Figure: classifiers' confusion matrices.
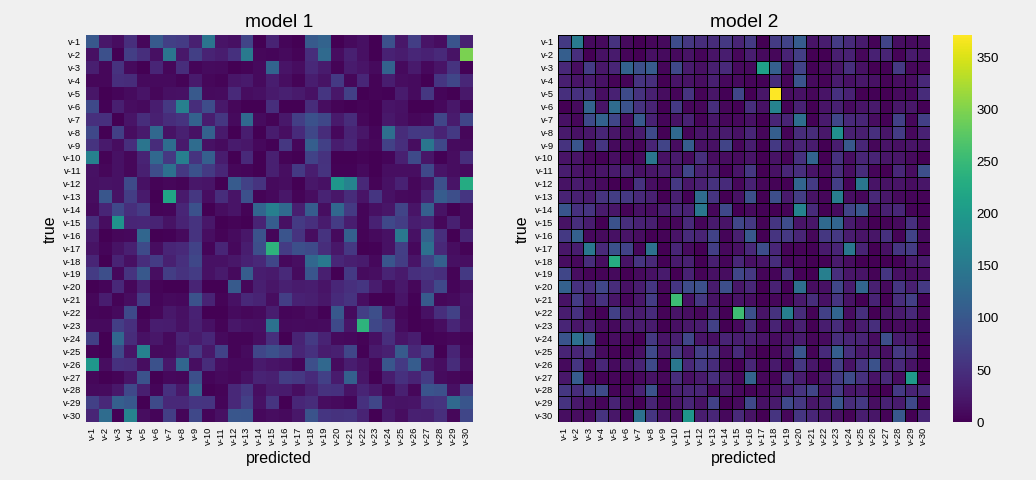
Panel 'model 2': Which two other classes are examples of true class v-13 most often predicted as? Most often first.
v-23, v-12
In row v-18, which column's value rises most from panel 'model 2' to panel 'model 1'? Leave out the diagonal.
v-19
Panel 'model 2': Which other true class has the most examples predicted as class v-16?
v-27
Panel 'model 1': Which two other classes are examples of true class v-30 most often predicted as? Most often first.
v-4, v-2
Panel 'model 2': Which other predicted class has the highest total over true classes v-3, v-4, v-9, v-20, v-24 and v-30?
v-11
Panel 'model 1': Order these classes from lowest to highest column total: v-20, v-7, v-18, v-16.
v-16, v-20, v-7, v-18
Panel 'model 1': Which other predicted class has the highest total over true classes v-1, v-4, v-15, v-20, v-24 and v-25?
v-3
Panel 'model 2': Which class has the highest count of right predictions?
v-20
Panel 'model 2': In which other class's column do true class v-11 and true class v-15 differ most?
v-22
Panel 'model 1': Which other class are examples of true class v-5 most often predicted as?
v-9
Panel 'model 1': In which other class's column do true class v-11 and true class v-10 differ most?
v-1
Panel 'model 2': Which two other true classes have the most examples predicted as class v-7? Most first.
v-30, v-3
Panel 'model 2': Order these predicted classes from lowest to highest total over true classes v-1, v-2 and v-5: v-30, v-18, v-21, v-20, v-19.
v-21, v-30, v-19, v-20, v-18
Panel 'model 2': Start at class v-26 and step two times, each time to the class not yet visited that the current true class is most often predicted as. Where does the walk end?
v-8
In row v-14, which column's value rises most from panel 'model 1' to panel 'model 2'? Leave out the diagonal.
v-12
